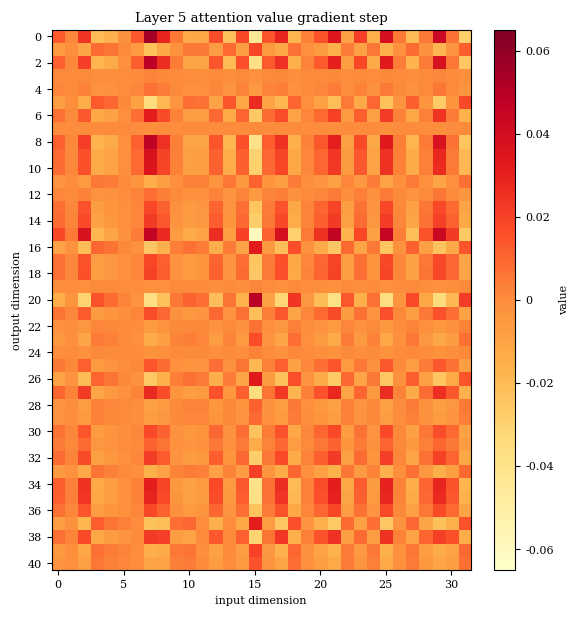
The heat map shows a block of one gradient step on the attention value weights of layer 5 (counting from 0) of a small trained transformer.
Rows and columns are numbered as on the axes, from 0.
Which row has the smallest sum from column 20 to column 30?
20
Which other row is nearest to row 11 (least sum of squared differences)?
28
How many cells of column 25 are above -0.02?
36
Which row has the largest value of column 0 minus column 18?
15
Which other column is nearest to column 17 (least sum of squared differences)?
2
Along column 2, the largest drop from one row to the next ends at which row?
16
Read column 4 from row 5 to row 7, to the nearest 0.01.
0.01 -0.01 0
